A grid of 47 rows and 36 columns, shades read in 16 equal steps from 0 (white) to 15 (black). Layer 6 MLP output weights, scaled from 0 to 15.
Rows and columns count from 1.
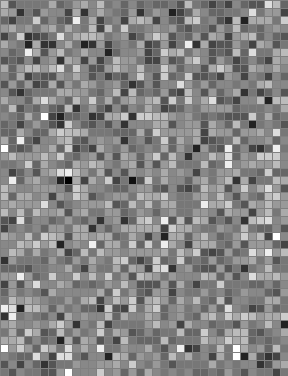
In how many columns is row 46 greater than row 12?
14
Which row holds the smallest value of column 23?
44
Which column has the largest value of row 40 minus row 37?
15
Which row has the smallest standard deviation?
37
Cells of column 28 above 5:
39
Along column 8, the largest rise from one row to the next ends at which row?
23
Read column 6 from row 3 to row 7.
9 6 10 12 10
